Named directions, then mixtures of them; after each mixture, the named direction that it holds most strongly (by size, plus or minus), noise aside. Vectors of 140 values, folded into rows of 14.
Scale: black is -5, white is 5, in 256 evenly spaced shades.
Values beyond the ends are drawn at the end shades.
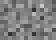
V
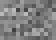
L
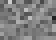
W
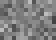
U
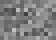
L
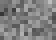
L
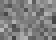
U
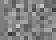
V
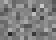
V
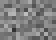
L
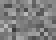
U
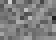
W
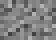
V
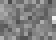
W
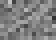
W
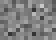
V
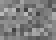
L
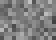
U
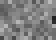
U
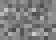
V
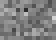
L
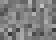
V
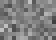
U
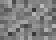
V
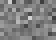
W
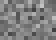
V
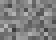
U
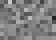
W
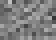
W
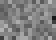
U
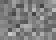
V
